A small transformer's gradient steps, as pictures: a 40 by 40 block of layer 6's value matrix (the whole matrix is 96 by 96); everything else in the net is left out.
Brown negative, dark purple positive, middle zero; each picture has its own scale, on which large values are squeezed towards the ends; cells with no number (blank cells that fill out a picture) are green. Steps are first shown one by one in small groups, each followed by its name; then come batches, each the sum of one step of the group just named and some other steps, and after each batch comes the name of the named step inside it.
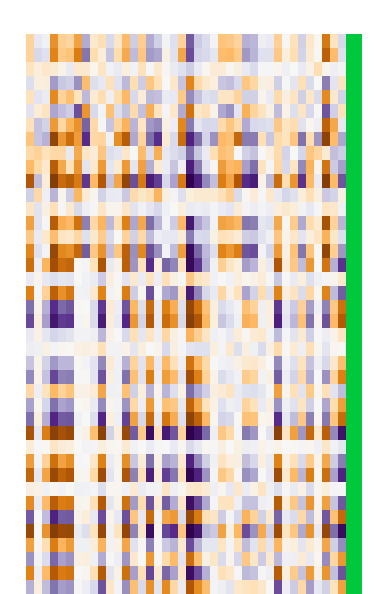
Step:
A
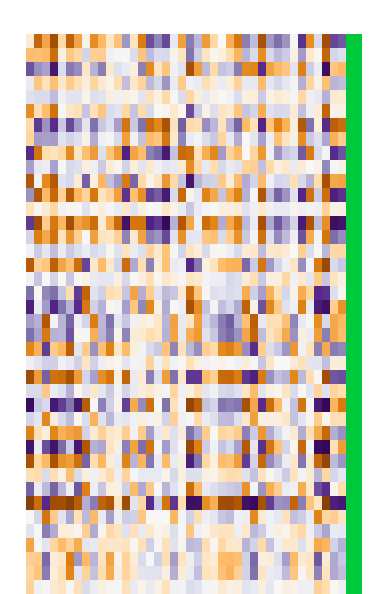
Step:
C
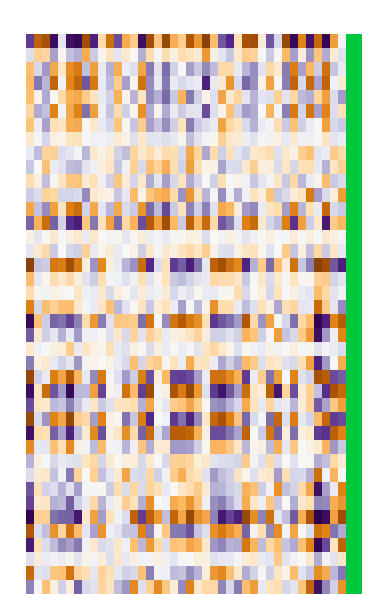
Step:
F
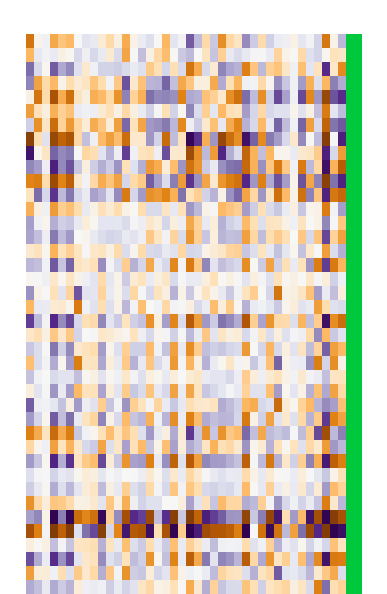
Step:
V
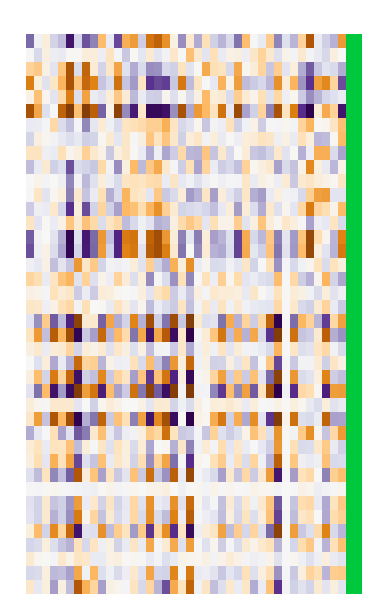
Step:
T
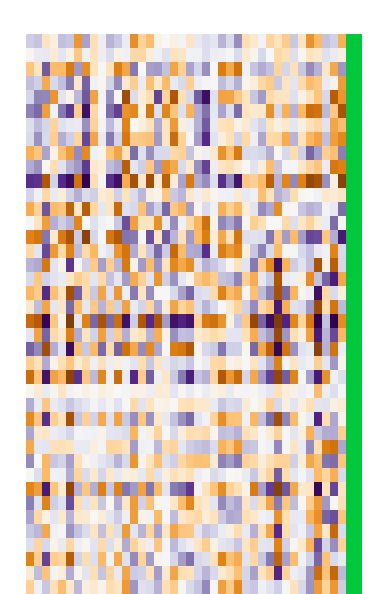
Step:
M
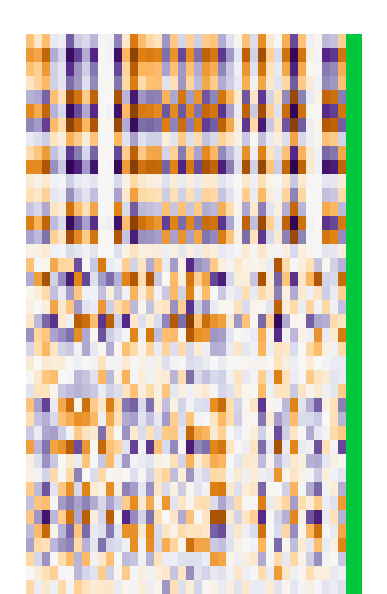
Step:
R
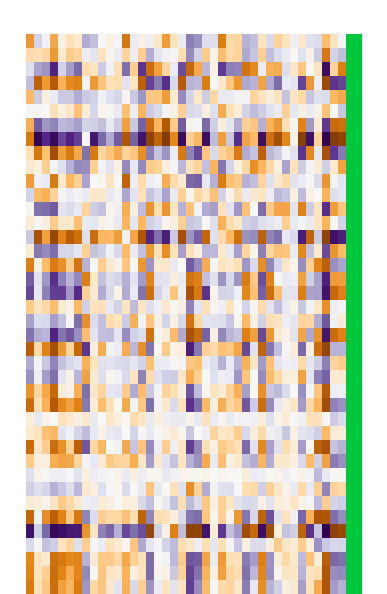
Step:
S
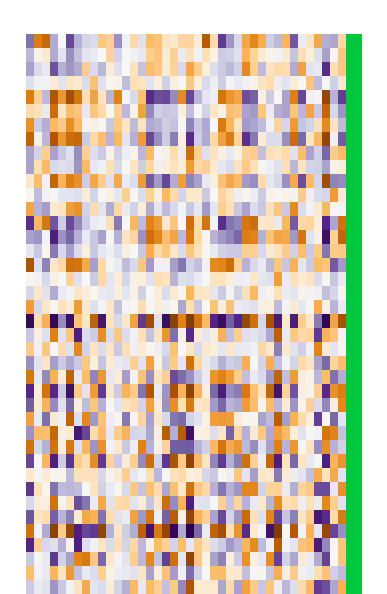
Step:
F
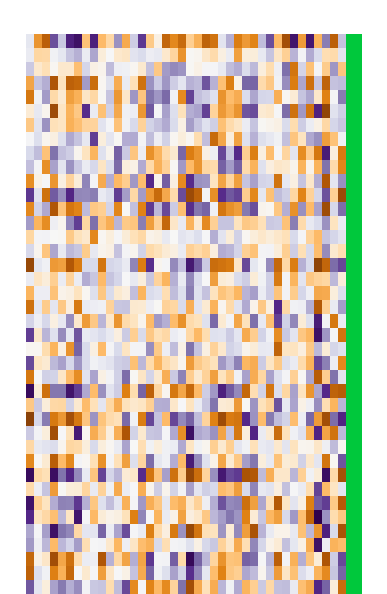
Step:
F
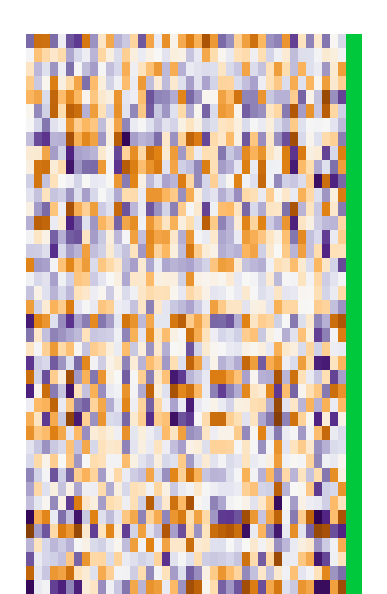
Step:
F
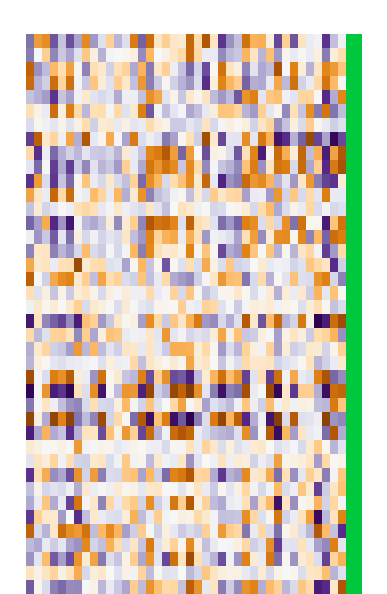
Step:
F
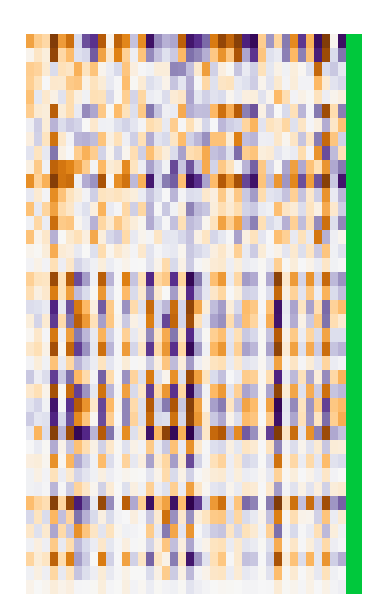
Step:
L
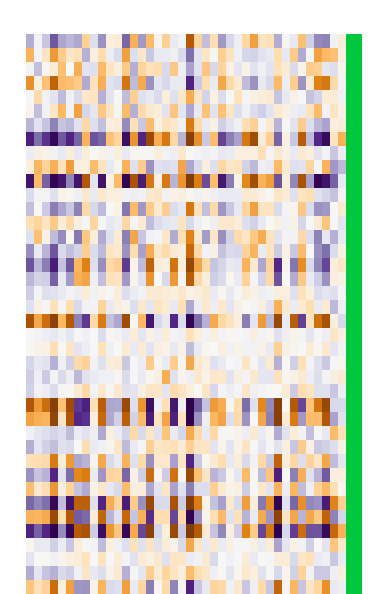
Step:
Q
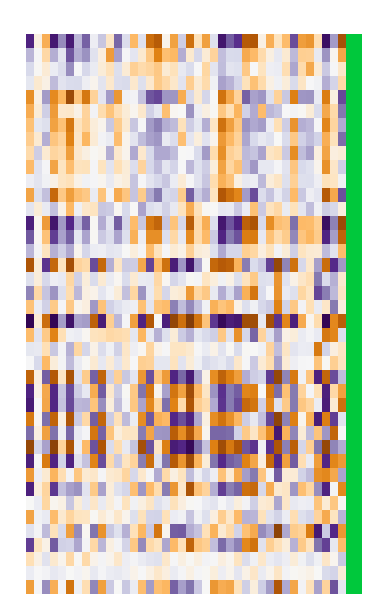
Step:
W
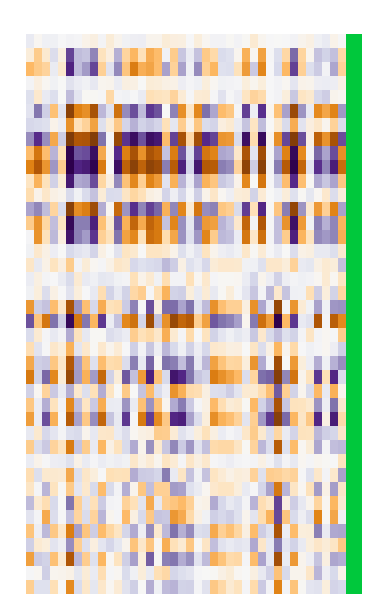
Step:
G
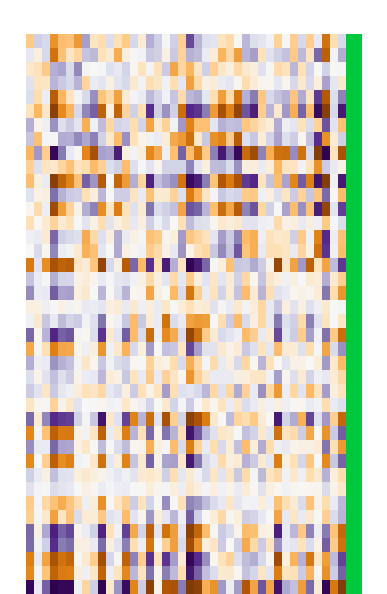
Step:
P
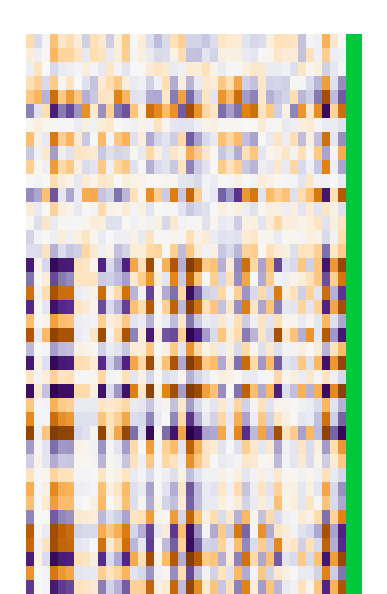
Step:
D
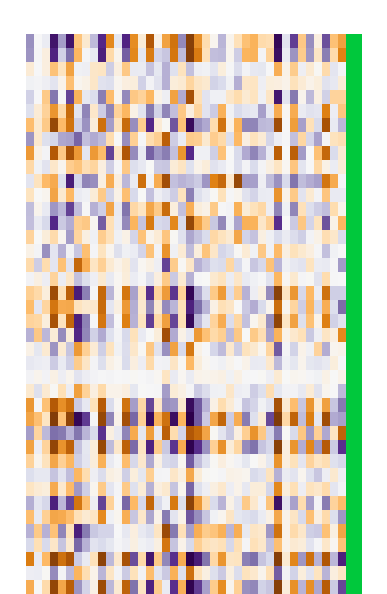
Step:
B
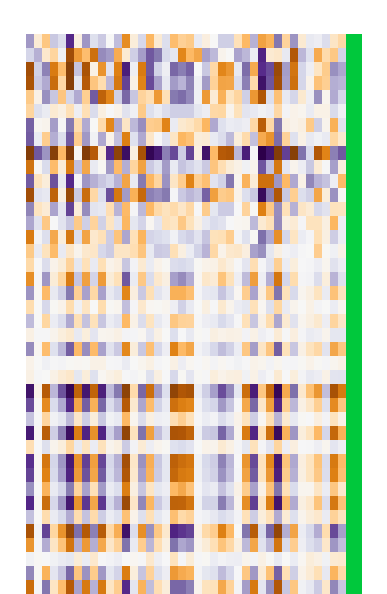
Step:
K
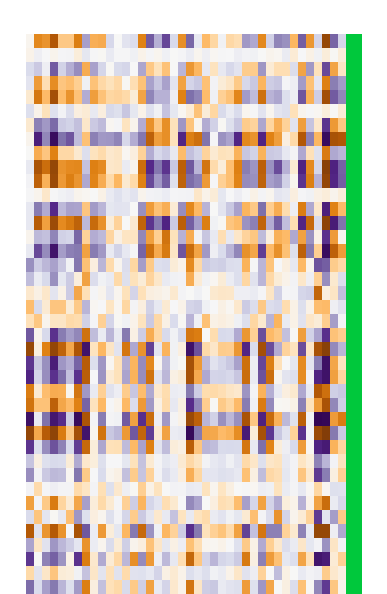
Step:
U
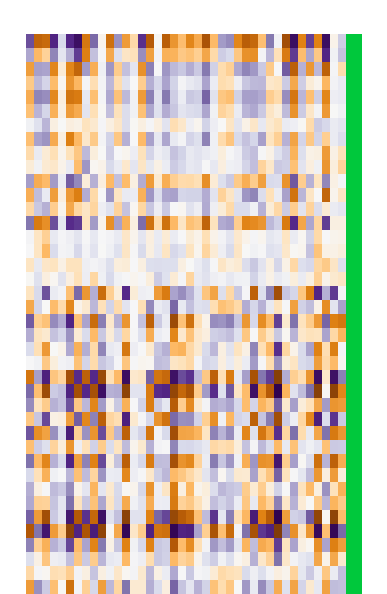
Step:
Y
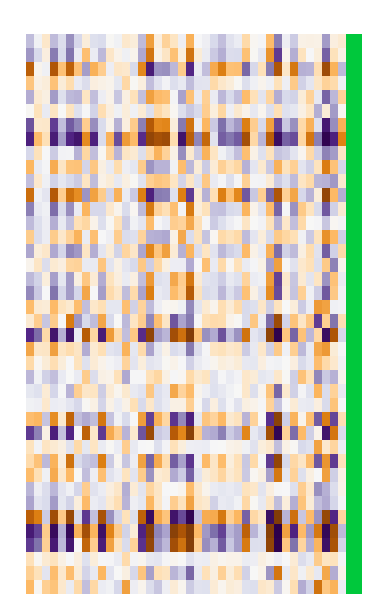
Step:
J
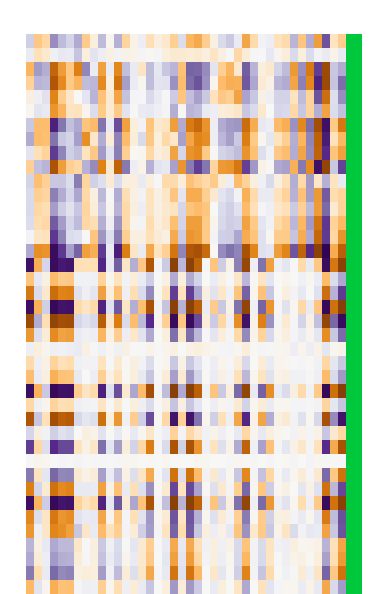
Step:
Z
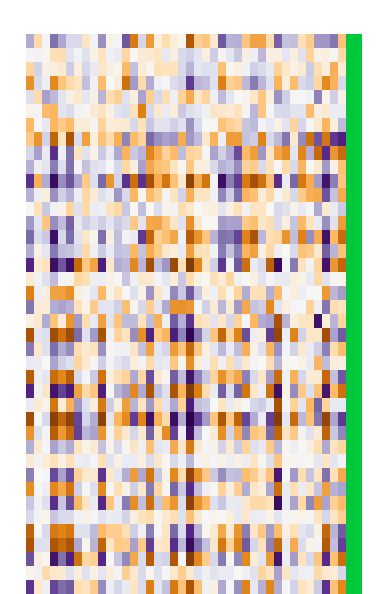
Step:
D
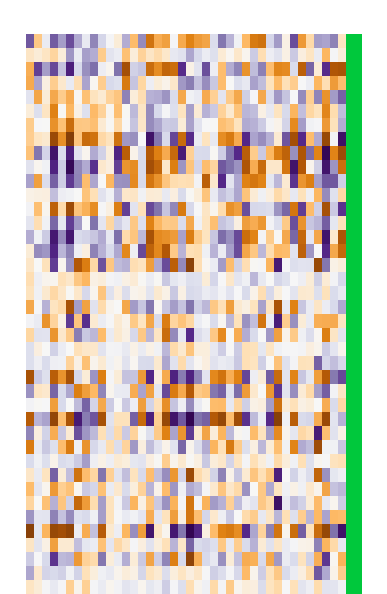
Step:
G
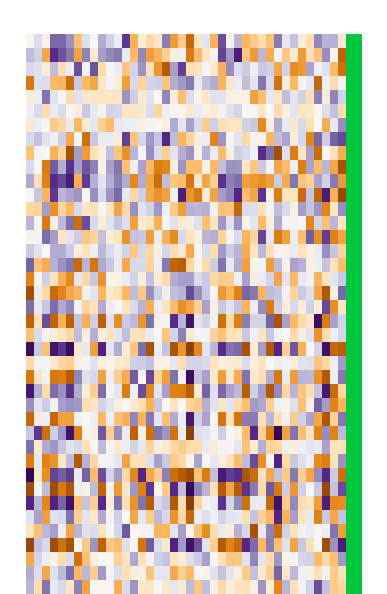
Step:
K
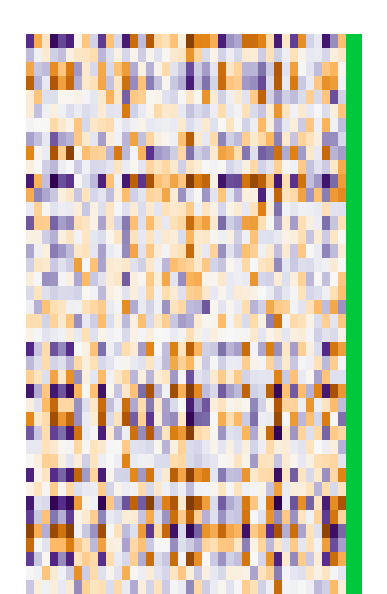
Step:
K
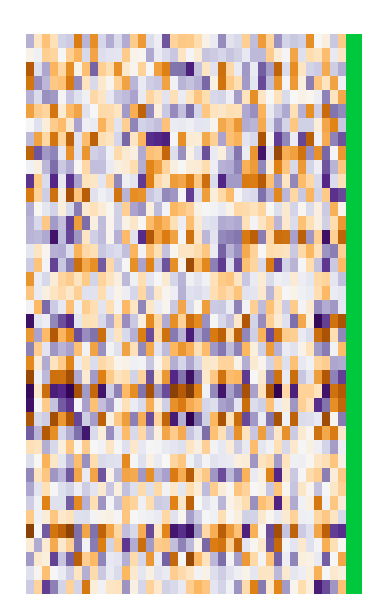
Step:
K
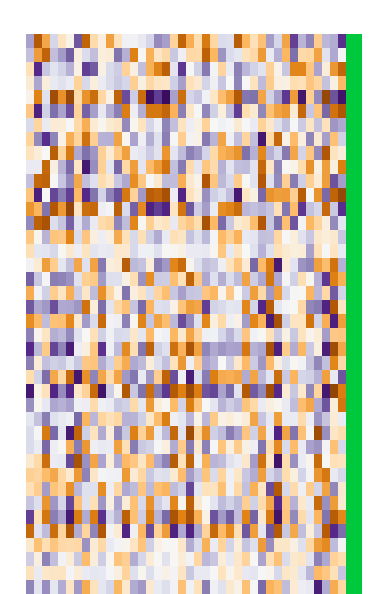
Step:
Y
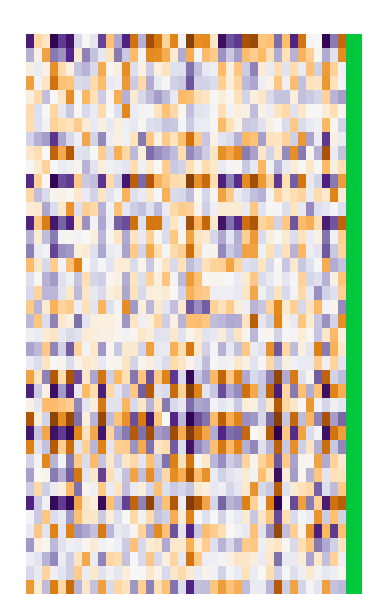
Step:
W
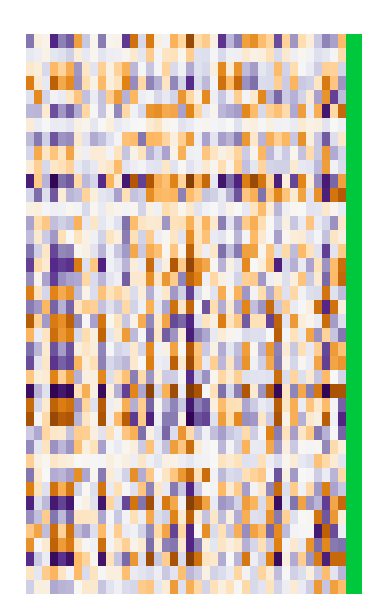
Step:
D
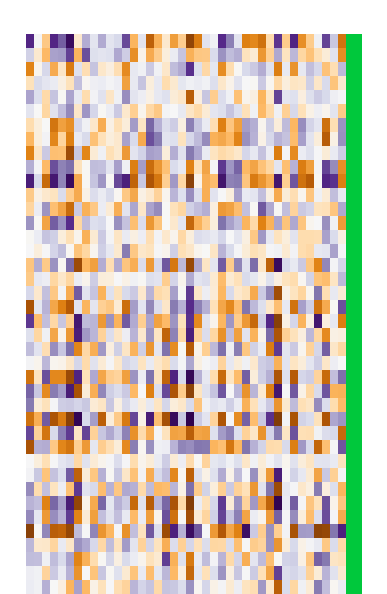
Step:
B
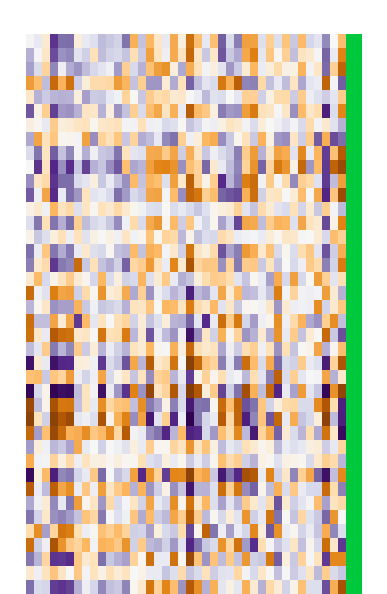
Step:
D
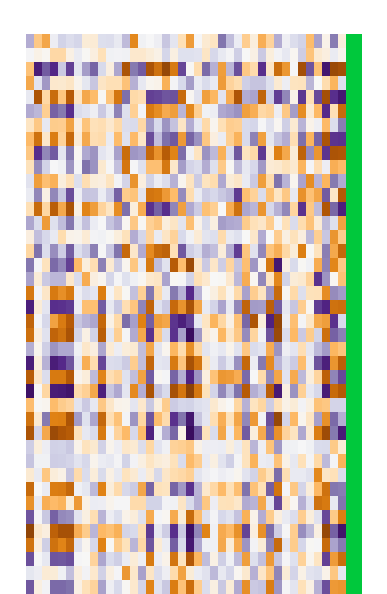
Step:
D
